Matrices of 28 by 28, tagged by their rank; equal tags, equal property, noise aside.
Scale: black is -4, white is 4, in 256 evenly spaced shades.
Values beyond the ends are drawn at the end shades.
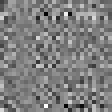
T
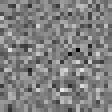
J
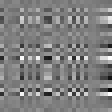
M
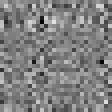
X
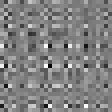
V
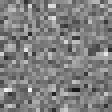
J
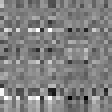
V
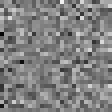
J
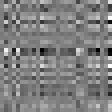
M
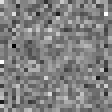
J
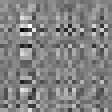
V
